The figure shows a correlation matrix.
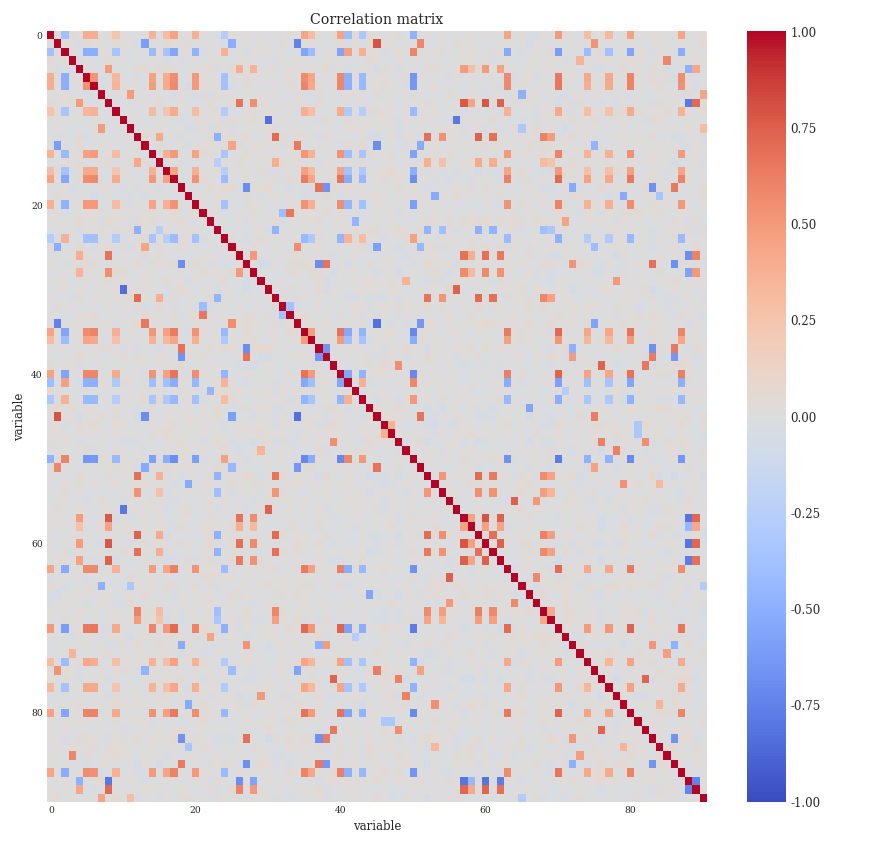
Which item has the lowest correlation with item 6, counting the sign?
50
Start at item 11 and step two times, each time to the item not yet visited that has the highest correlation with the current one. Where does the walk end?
90
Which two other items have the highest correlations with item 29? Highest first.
78, 49
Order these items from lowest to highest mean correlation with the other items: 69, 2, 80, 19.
2, 19, 69, 80
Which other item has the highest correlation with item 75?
45
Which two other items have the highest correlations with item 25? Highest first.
34, 13
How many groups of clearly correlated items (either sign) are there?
16
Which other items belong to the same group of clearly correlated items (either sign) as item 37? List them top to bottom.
18, 27, 38, 72, 83, 86
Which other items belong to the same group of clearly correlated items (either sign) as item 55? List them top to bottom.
64, 67
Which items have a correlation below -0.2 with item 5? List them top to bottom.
2, 24, 41, 43, 50
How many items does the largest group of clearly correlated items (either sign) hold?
22
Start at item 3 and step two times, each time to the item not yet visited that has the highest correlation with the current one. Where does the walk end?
73
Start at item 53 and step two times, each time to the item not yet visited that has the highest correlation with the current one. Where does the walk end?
84
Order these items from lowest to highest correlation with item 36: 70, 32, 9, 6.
32, 9, 6, 70
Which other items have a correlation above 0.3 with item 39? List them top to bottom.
48, 76, 82
